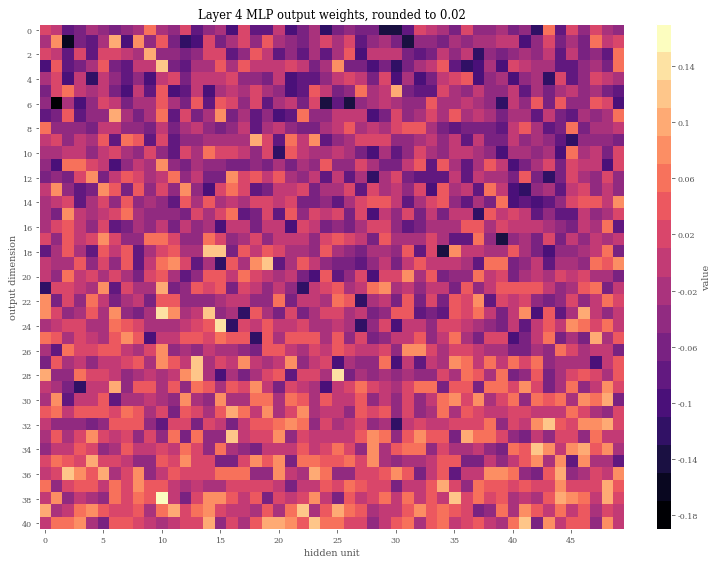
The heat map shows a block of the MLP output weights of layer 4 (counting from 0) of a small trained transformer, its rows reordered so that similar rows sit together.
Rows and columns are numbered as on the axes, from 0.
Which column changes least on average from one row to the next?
33
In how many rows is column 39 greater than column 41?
18
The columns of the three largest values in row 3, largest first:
10, 25, 49
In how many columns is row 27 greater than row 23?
28
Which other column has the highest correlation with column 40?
41
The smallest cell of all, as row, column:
6, 1
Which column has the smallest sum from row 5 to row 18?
44
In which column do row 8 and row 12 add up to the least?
43
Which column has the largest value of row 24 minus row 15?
45
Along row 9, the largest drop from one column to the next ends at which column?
24
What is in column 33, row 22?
0.02
